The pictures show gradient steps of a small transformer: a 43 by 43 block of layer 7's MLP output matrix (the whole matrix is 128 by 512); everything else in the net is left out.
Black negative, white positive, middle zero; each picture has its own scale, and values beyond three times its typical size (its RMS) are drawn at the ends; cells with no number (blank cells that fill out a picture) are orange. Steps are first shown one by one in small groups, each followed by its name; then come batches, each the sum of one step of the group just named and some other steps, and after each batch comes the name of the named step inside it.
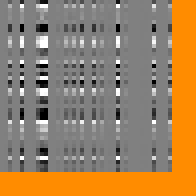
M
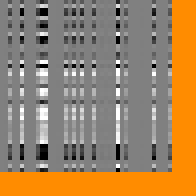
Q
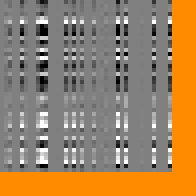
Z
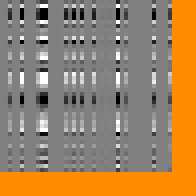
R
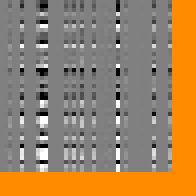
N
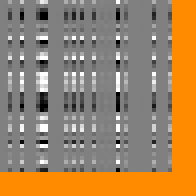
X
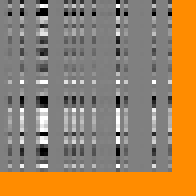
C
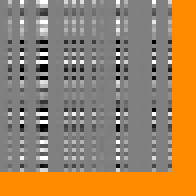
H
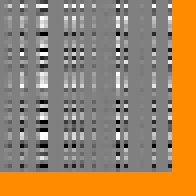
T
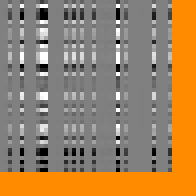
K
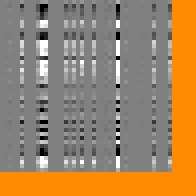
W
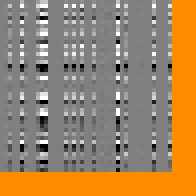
K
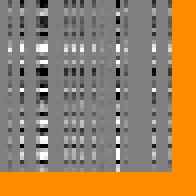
N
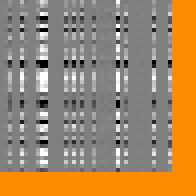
X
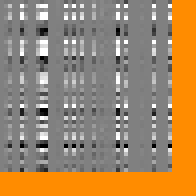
T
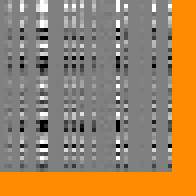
T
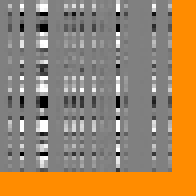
M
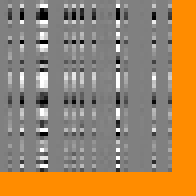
R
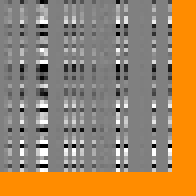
Z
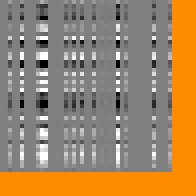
X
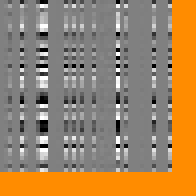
T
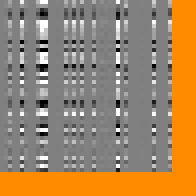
H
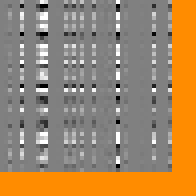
W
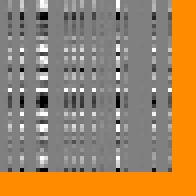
X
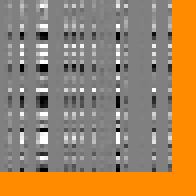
T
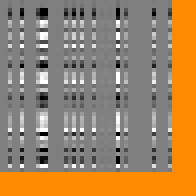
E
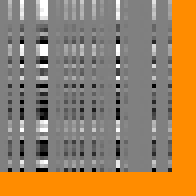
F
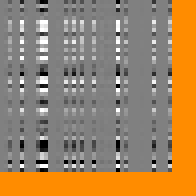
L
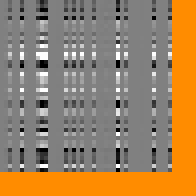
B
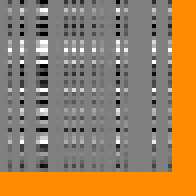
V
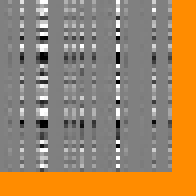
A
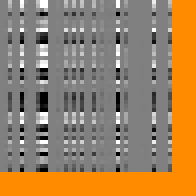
F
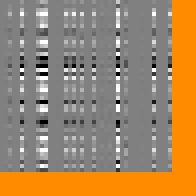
A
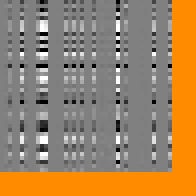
B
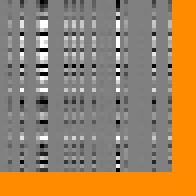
L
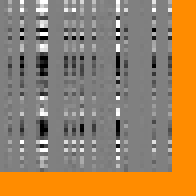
A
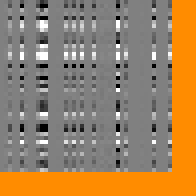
B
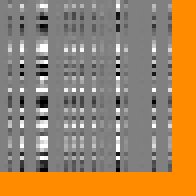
V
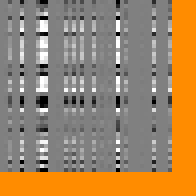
L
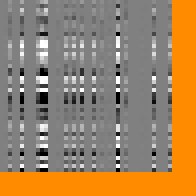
F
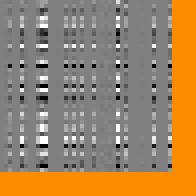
E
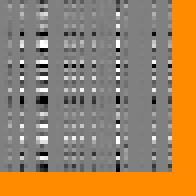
V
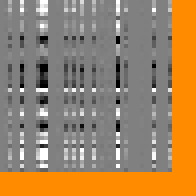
A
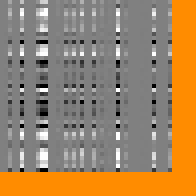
F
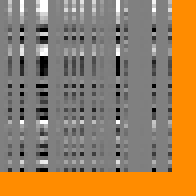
F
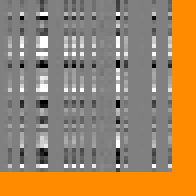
B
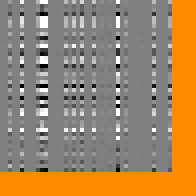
E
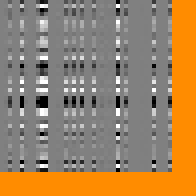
L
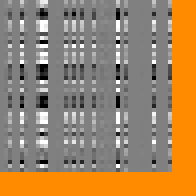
E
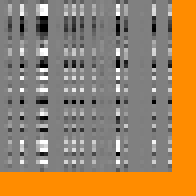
V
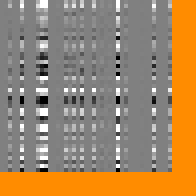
A
